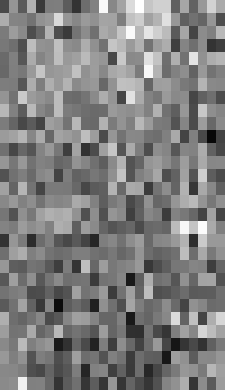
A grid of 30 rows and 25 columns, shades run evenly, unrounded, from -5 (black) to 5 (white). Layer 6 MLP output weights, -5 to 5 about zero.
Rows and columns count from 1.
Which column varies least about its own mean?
2
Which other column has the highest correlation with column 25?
24
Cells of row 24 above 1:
2
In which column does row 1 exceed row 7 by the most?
12
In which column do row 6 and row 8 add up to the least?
22
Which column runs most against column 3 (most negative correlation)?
14
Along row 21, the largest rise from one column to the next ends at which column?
10
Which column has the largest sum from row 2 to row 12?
15
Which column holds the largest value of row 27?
3
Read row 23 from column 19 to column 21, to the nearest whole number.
-2 -1 -1
